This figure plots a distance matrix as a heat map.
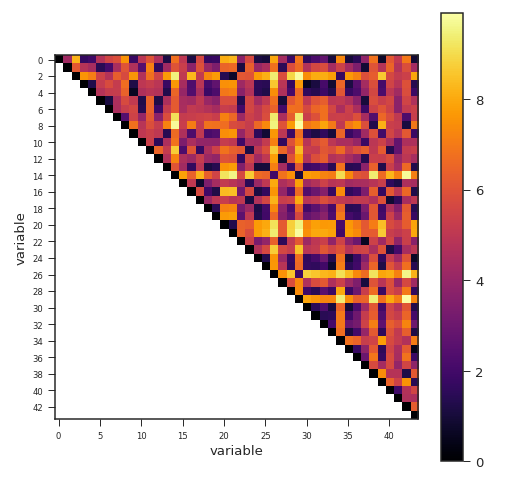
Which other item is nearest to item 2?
21
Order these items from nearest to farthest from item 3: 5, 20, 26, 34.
5, 34, 20, 26
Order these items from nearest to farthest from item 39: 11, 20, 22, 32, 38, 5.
32, 22, 5, 11, 38, 20
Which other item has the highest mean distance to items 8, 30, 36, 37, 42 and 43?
26
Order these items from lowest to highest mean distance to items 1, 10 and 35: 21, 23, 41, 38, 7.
41, 7, 23, 38, 21
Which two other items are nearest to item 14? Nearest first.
29, 26
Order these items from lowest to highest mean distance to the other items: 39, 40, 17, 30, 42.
30, 39, 17, 40, 42
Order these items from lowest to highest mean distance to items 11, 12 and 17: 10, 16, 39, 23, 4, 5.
23, 10, 5, 4, 16, 39
